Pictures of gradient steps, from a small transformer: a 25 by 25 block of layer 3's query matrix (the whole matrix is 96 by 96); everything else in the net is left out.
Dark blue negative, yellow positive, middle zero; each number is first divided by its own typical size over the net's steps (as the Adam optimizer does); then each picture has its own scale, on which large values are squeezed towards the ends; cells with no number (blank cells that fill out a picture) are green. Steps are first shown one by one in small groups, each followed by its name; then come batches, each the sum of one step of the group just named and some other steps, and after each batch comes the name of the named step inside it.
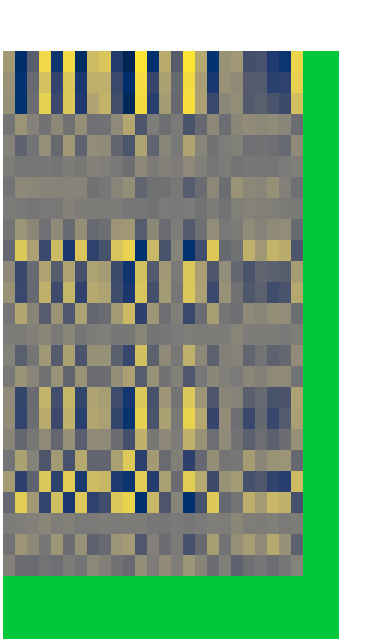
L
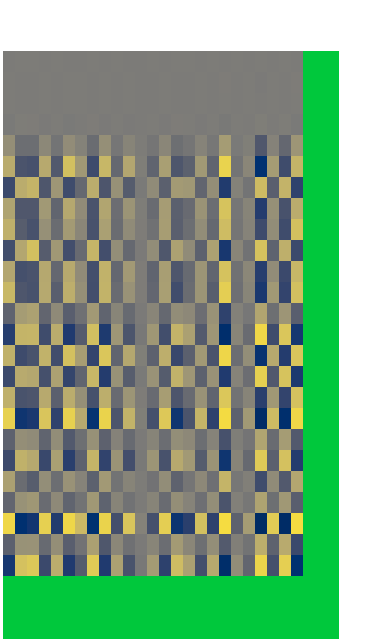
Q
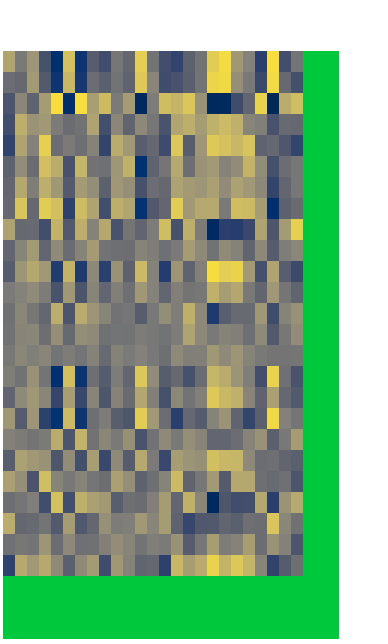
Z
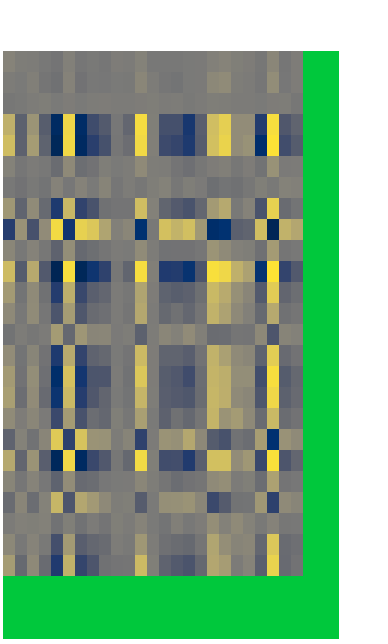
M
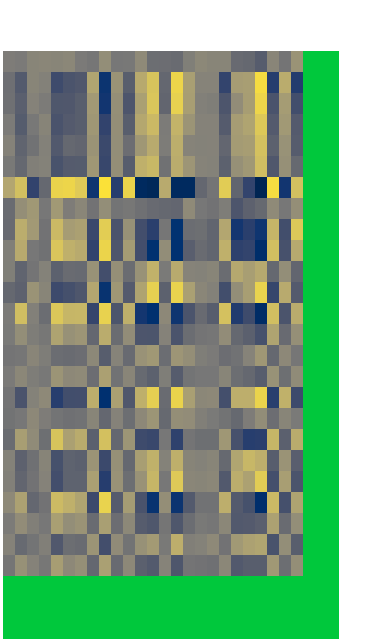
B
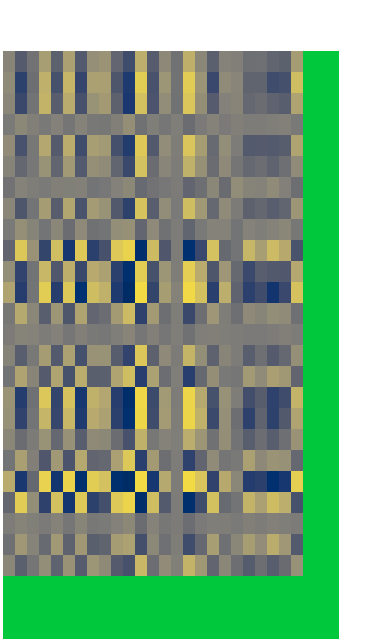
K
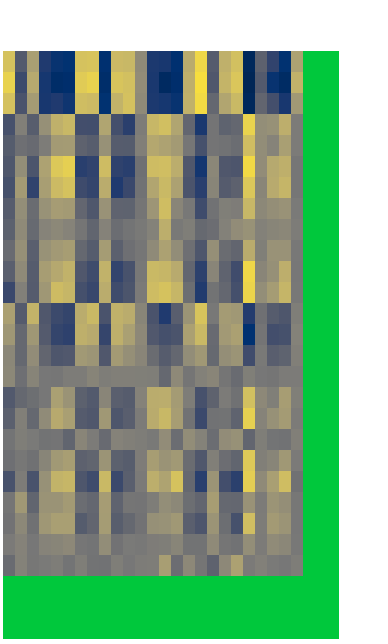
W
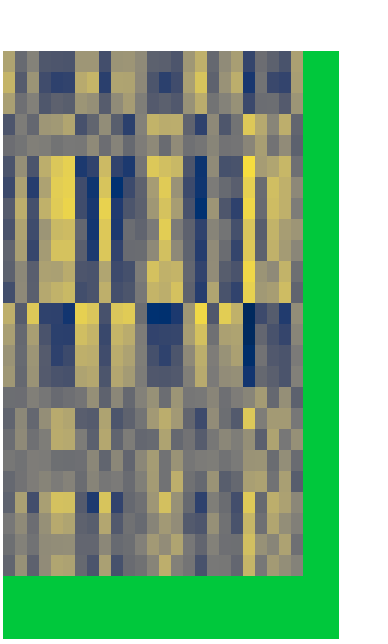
W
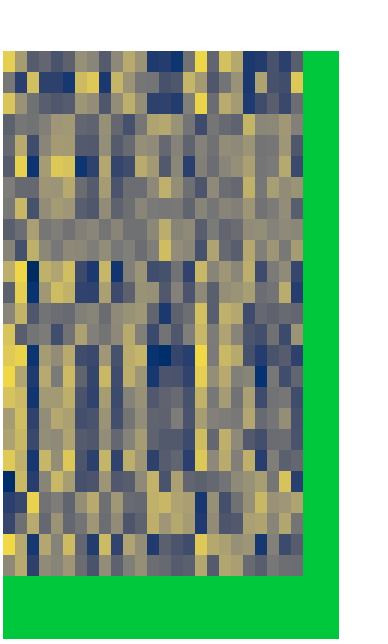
W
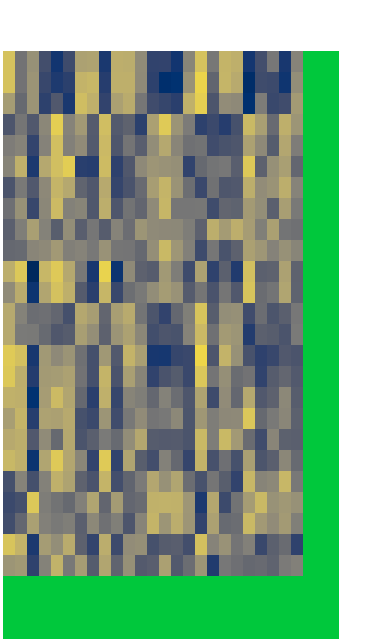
W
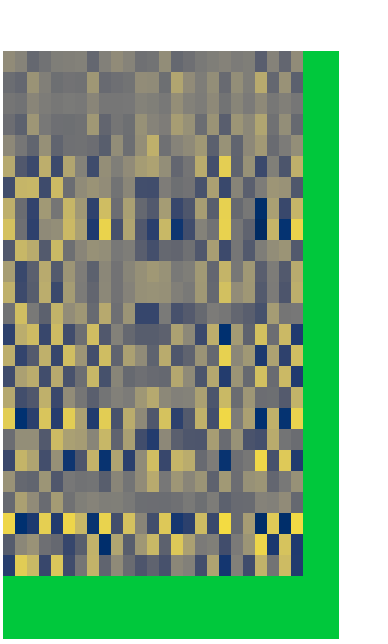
Q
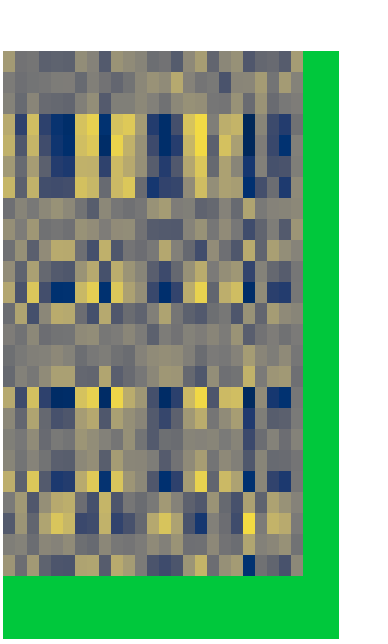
B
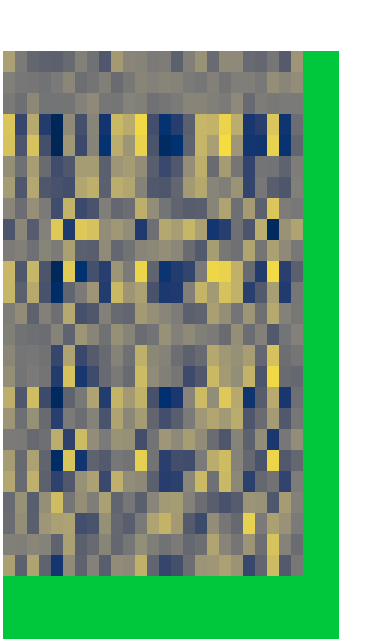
M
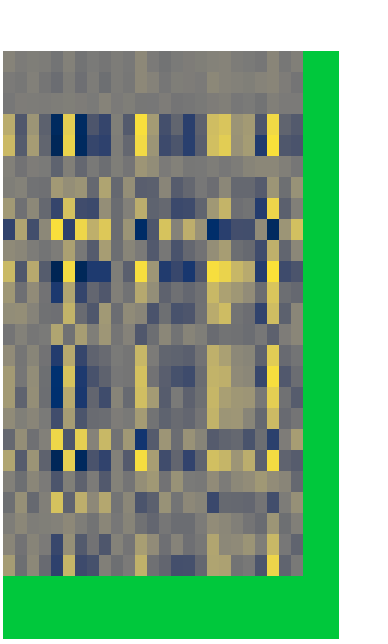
M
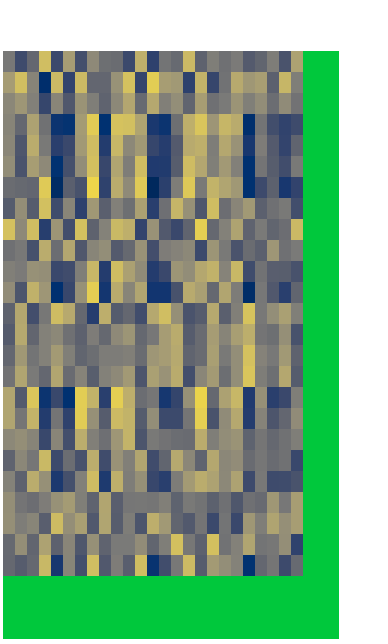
B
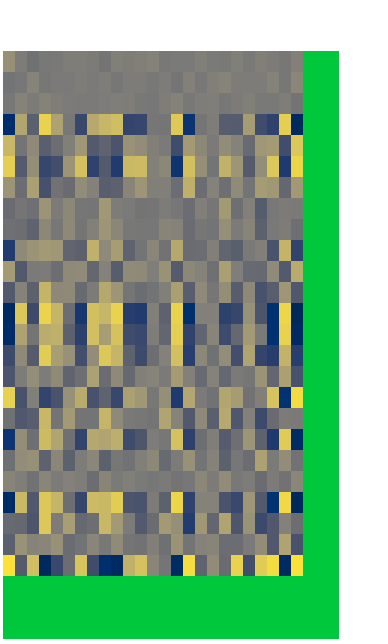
Q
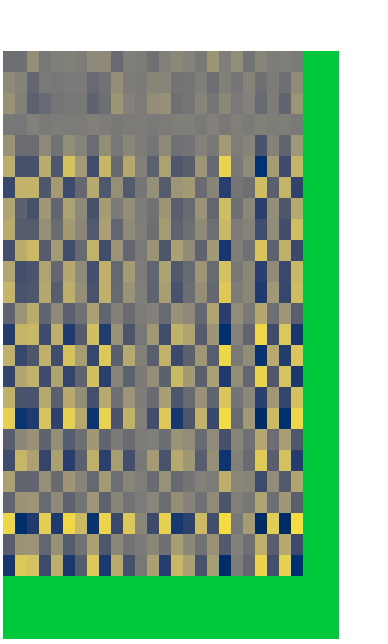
Q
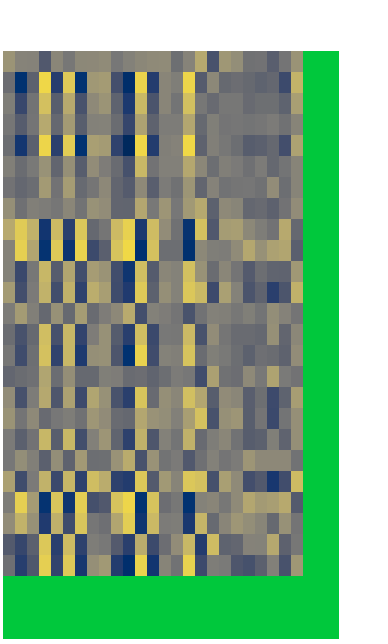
K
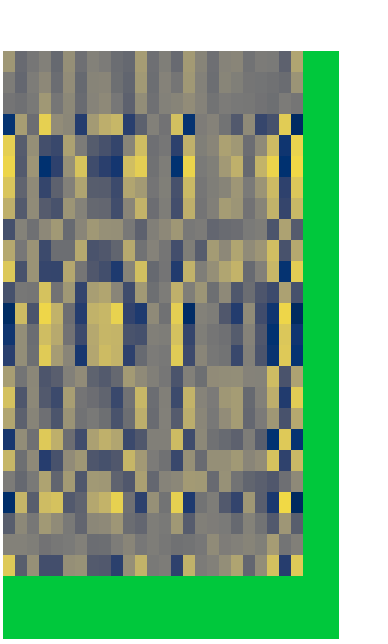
M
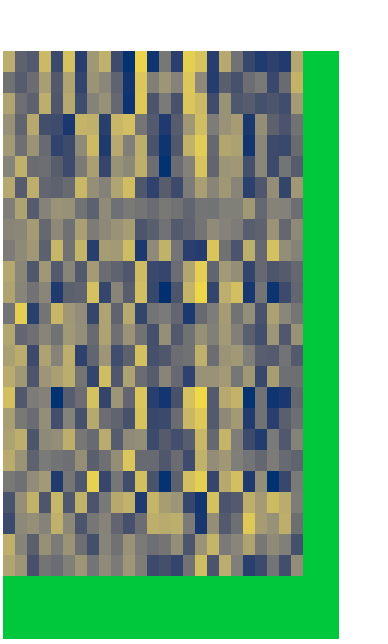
L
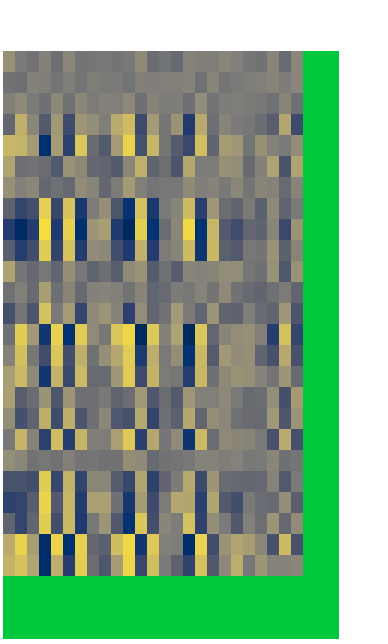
Q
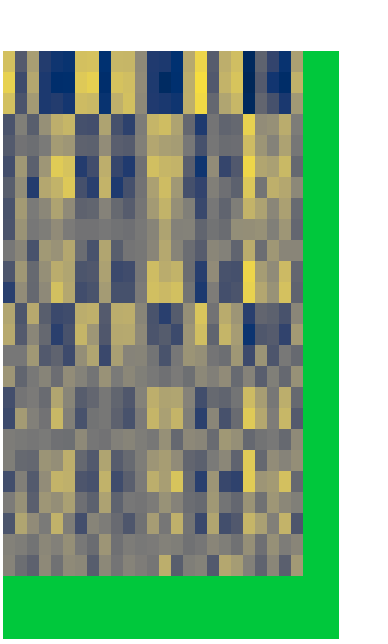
W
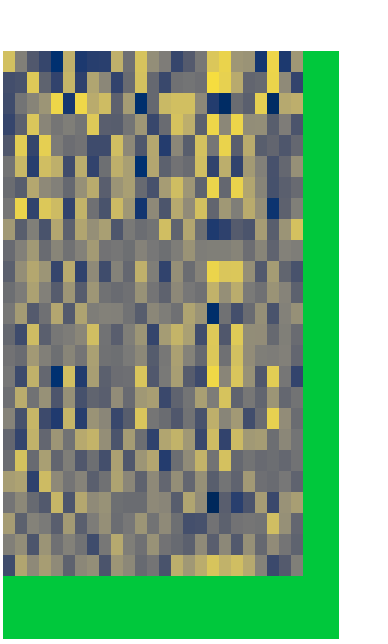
Z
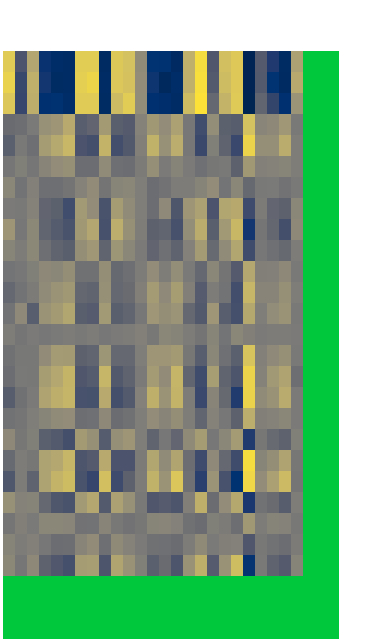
W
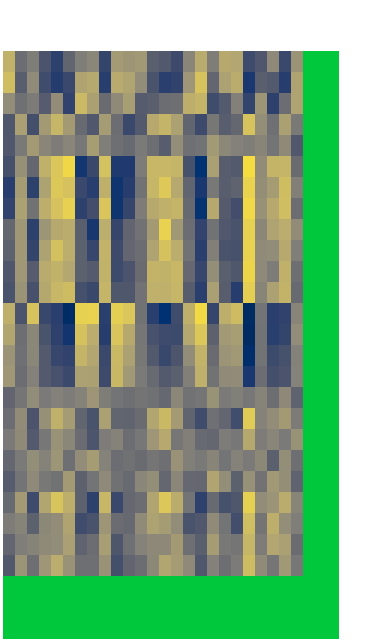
W
